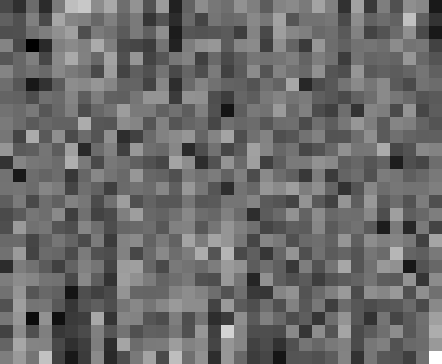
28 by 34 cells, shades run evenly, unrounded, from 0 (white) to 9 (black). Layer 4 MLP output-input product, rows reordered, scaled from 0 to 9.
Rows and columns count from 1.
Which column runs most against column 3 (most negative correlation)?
8
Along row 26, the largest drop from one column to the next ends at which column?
18
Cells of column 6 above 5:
16
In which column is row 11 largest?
10
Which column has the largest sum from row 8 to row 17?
26
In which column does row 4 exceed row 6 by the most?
3
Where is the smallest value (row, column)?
28, 34
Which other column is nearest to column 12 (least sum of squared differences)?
4
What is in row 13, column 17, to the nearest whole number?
6
